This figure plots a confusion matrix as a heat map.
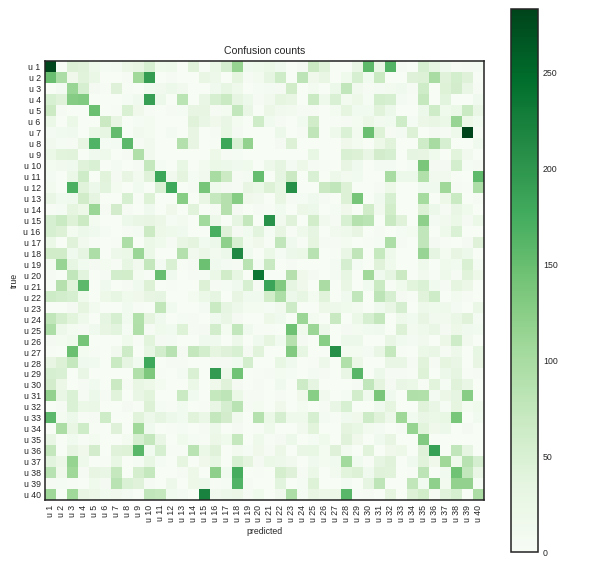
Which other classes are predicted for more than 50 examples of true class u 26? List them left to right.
u 4, u 23, u 38
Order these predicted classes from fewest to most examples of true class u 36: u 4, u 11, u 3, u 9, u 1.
u 4, u 3, u 11, u 1, u 9
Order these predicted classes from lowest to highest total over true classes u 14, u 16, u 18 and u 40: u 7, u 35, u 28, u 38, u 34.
u 34, u 7, u 38, u 28, u 35
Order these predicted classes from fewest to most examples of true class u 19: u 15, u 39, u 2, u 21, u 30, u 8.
u 30, u 8, u 39, u 21, u 2, u 15
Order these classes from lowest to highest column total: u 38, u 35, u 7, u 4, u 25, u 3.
u 7, u 25, u 4, u 38, u 3, u 35
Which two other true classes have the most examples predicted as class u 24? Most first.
u 2, u 30
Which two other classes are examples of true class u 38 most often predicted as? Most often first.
u 18, u 16
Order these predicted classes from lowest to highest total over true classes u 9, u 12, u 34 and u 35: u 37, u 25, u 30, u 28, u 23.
u 30, u 25, u 37, u 28, u 23
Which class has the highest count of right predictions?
u 1
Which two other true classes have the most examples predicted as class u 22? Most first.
u 21, u 17
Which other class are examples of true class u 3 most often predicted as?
u 28
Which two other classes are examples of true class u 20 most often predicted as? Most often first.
u 11, u 30
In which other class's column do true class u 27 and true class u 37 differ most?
u 23
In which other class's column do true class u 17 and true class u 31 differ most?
u 39
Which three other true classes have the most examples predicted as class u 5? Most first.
u 8, u 14, u 18
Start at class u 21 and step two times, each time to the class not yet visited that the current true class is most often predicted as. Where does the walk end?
u 10
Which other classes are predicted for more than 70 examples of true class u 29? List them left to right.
u 9, u 10, u 16, u 18
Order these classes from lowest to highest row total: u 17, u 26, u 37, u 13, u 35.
u 35, u 26, u 17, u 37, u 13
